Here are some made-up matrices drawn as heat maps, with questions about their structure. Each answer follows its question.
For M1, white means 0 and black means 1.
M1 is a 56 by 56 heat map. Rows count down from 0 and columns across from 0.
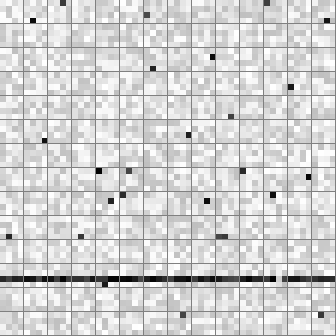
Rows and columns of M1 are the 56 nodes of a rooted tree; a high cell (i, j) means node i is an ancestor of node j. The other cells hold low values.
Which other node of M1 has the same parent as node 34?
18
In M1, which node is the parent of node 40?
28
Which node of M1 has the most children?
46
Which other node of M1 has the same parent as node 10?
44
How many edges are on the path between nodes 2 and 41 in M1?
2
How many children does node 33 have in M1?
2
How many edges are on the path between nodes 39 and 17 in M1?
3
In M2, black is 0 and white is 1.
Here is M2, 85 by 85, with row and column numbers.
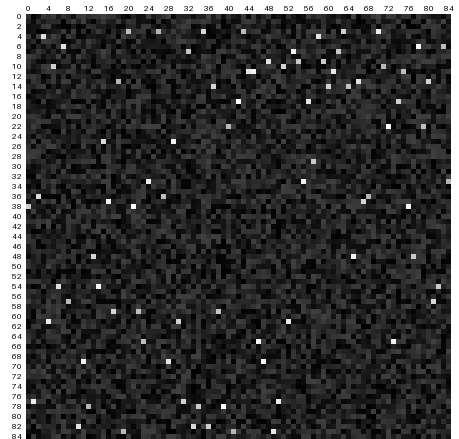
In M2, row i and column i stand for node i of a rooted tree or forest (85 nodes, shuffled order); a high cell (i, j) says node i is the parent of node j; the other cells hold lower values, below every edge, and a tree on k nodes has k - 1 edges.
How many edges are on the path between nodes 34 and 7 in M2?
3
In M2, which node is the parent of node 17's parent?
9
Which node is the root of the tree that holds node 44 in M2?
69
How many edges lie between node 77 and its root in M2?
2
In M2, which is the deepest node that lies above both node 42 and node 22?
59
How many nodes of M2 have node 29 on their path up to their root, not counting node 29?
3
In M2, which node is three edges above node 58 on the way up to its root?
11
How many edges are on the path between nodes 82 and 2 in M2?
2
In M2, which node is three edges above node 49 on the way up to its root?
54
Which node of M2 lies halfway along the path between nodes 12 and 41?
6
